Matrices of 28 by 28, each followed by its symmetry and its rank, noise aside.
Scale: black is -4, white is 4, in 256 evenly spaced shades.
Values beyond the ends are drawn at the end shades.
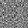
no symmetry, rank five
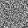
no symmetry, rank five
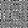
antisymmetric, rank four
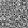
symmetric, rank five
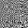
no symmetry, rank four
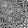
symmetric, rank four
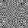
antisymmetric, rank four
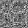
no symmetry, rank five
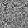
no symmetry, rank five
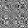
antisymmetric, rank four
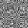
no symmetry, rank four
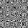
no symmetry, rank four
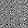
no symmetry, rank five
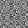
no symmetry, rank five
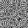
symmetric, rank five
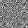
symmetric, rank five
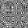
antisymmetric, rank four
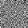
no symmetry, rank four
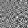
no symmetry, rank four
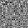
no symmetry, rank five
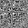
symmetric, rank four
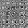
symmetric, rank five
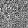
no symmetry, rank five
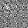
symmetric, rank five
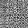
no symmetry, rank five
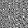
no symmetry, rank five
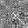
symmetric, rank four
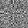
antisymmetric, rank four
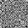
symmetric, rank five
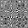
symmetric, rank four
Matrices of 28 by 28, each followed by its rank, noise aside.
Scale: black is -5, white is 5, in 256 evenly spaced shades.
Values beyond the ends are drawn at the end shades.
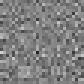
five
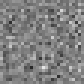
six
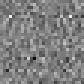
five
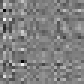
three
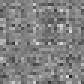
four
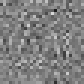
seven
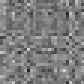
three
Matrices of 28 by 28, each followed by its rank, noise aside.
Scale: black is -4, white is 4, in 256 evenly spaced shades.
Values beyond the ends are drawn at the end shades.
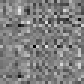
four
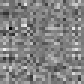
six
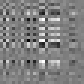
one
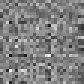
four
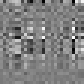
two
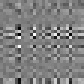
one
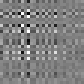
one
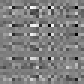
two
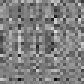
three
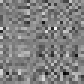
four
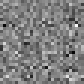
six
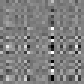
one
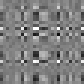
one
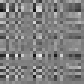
one
